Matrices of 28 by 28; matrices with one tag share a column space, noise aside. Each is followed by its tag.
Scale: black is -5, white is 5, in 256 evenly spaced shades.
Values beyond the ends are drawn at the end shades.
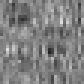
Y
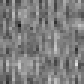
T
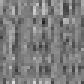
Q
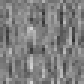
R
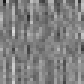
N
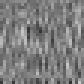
R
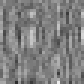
R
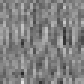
R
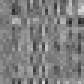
Q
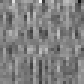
N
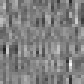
Y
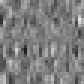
Y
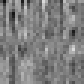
N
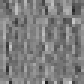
Q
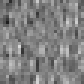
Y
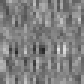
Y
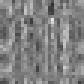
Q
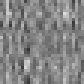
T
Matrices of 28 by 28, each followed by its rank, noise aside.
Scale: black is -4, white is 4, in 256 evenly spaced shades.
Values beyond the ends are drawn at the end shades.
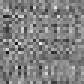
three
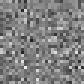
six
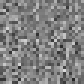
eight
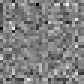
six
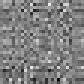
four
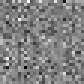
eight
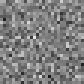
eight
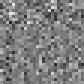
eight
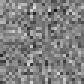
eight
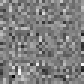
six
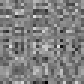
three
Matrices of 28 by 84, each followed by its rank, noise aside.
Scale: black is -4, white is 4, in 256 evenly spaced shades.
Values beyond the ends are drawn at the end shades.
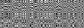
three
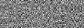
eight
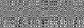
three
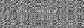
four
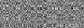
four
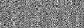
eight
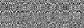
four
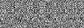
eight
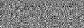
eight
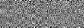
six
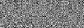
six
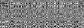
four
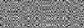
four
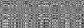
three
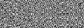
eight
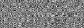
eight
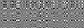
two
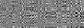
three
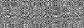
four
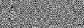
six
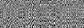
four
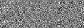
six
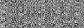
six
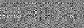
six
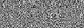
eight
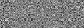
six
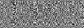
six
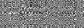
six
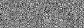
eight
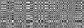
two
